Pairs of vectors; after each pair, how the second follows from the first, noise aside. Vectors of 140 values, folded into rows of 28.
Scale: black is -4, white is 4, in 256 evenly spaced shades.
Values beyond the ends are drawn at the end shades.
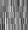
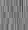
reversed, negated, shrunk.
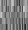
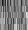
reversed.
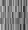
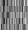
reversed.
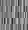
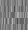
negated, shrunk.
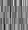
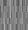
negated, shrunk.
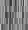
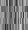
wrapped around.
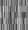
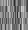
wrapped around.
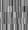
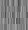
reversed, negated, shrunk.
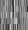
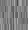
reversed, negated, shrunk.
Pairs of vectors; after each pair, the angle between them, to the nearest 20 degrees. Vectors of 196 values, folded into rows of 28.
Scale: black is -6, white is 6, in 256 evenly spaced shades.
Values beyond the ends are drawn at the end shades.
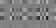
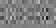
40 degrees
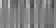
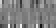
80 degrees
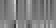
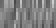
120 degrees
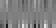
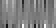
40 degrees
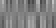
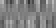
20 degrees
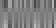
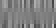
160 degrees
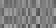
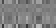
100 degrees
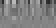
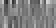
140 degrees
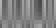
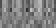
140 degrees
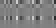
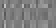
80 degrees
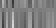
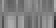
80 degrees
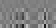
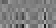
20 degrees
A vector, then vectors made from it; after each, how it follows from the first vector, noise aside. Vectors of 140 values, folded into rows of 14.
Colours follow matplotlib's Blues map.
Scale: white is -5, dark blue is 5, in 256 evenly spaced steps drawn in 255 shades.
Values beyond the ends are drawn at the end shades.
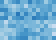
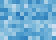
copied.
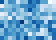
reversed, scaled up.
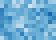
wrapped around, negated.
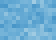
wrapped around, shrunk.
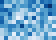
wrapped around, negated, scaled up.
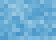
wrapped around, shrunk.
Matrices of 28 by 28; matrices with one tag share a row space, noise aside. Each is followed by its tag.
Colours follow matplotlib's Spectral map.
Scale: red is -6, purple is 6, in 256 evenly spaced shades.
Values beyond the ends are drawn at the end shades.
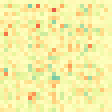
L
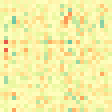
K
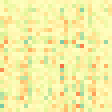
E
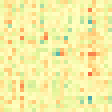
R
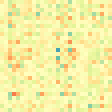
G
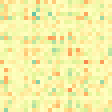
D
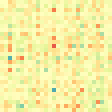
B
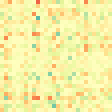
D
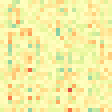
G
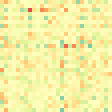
E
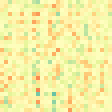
D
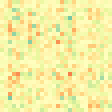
G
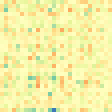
L
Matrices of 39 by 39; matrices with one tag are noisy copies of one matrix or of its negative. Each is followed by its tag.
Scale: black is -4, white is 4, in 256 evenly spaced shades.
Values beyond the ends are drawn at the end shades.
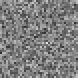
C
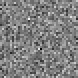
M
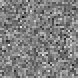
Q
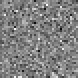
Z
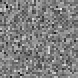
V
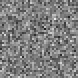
Z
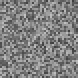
C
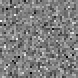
Q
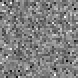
V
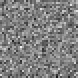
Z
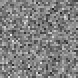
Z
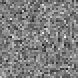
C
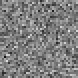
C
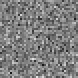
M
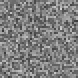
V
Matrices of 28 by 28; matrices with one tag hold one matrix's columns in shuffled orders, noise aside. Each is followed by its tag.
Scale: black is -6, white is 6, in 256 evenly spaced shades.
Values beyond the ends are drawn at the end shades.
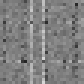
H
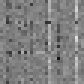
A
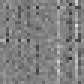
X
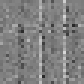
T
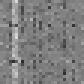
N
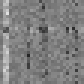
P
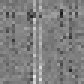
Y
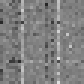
H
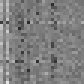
H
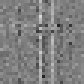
T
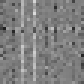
P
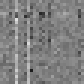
Y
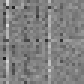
X
